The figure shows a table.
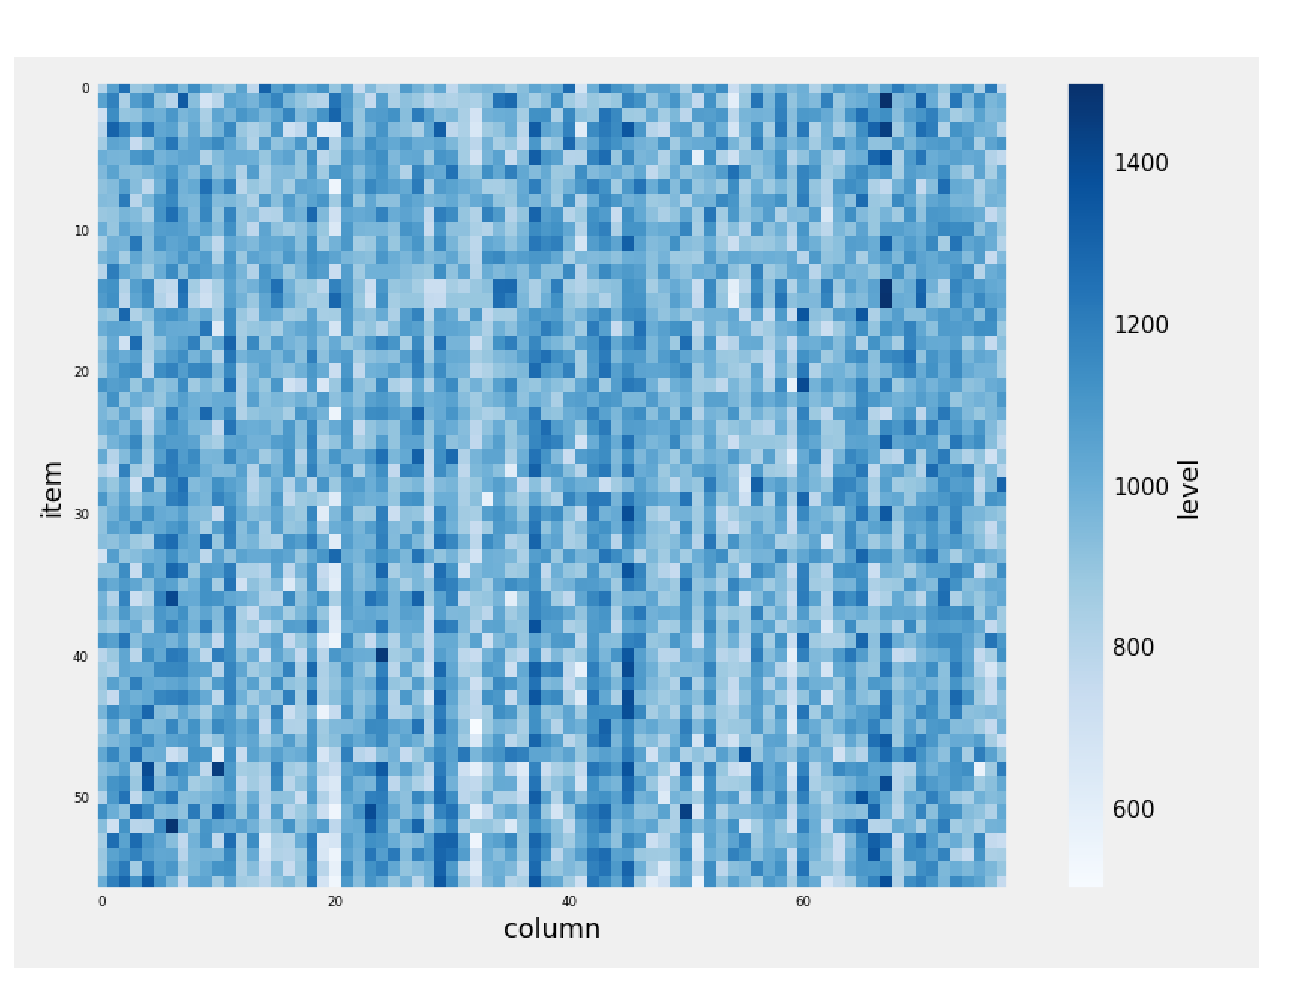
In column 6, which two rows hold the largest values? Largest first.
52, 36
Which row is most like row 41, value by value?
43
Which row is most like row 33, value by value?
2
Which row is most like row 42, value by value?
31
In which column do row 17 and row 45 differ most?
10
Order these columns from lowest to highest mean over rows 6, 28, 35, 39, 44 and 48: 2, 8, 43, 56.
8, 43, 2, 56
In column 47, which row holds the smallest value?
56
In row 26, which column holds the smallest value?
59
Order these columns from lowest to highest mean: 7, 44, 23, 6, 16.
16, 44, 23, 7, 6
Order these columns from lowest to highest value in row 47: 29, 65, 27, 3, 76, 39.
65, 27, 39, 76, 29, 3
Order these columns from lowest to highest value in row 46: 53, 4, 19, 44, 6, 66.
53, 19, 44, 6, 4, 66
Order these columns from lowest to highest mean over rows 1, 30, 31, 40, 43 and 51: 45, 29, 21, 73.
21, 29, 73, 45
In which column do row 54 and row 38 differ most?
66
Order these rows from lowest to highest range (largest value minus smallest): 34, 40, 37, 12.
12, 37, 34, 40
